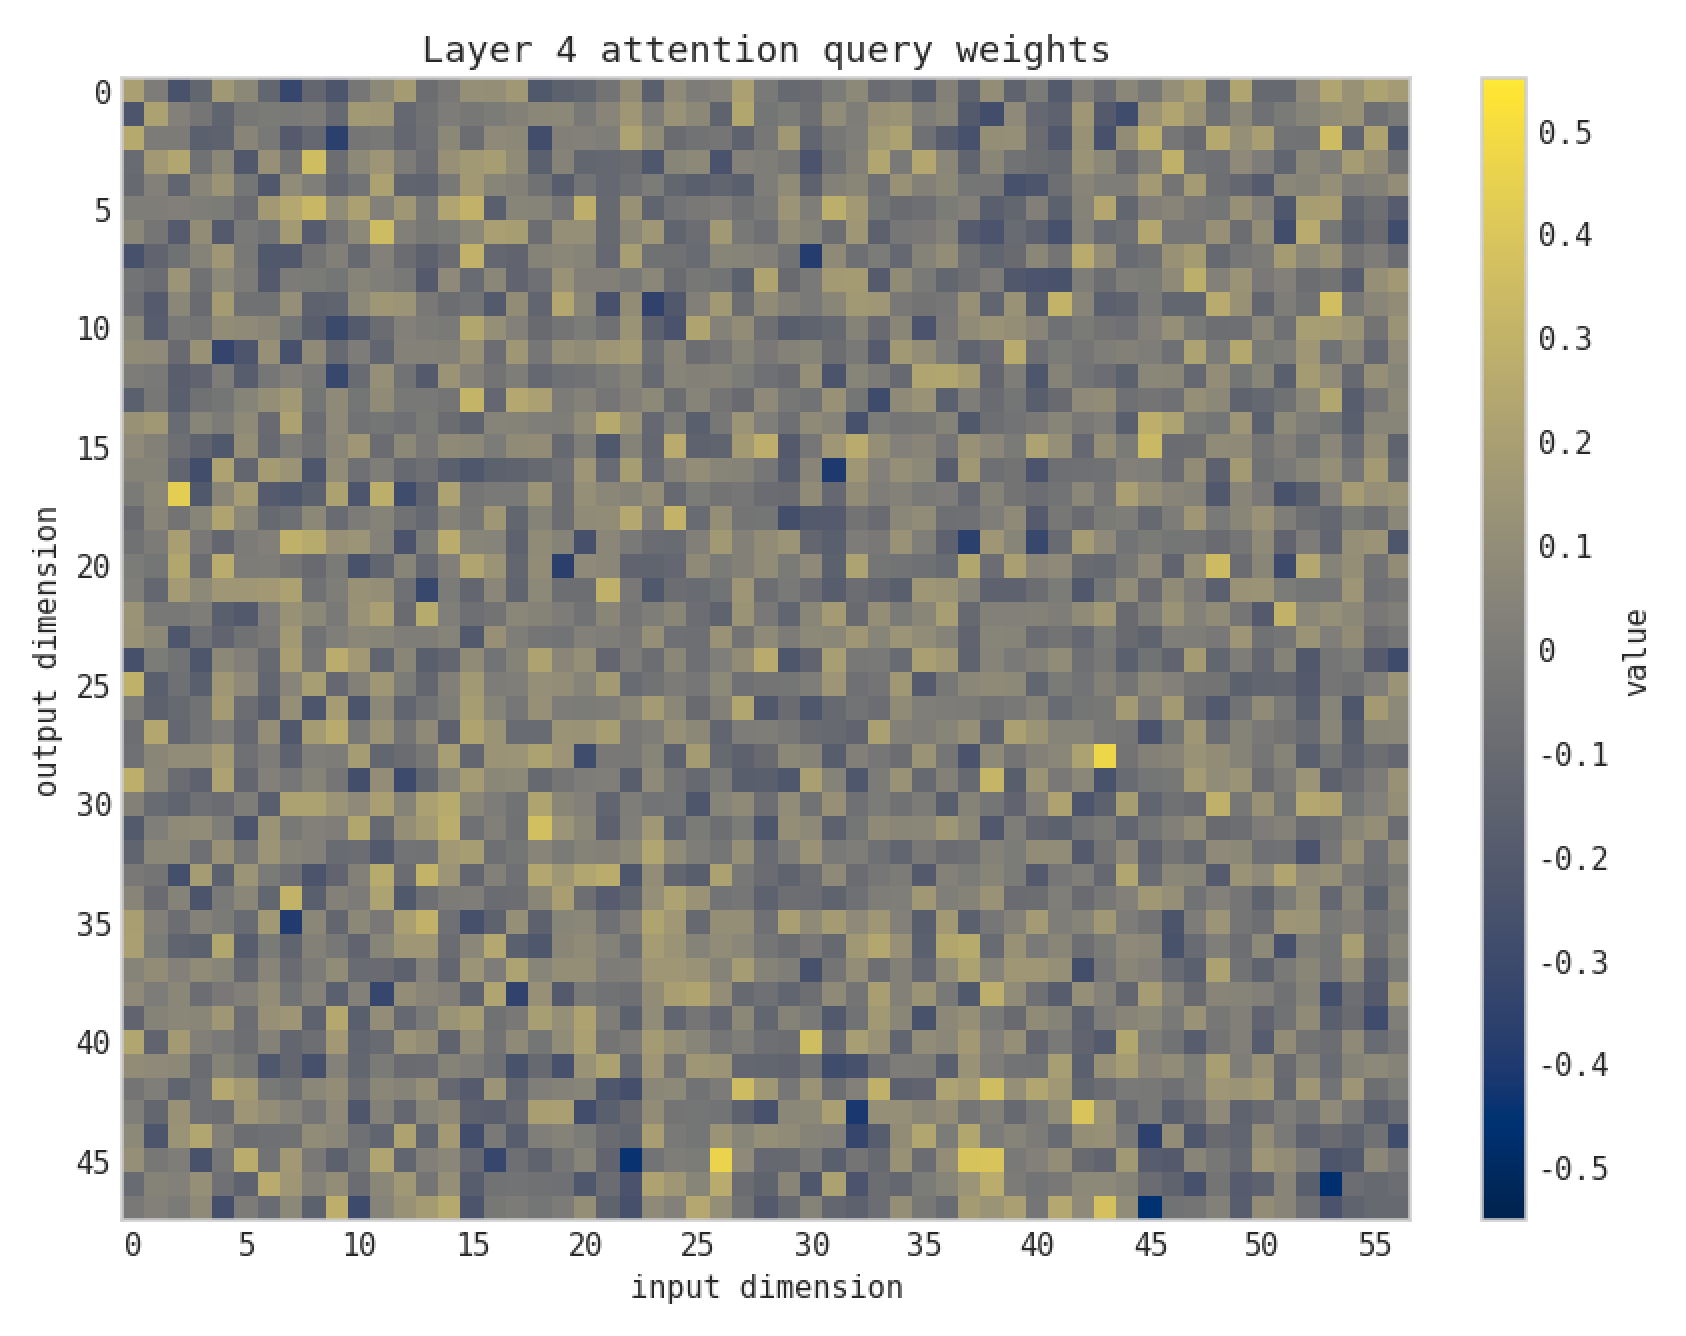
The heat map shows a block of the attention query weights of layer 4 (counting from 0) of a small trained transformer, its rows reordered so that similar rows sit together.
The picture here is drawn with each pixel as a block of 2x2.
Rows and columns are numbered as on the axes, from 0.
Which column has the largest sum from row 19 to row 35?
18
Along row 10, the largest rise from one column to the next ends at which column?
25
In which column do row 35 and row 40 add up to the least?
7
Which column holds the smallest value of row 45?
22
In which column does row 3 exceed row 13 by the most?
33
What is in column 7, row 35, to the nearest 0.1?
-0.4
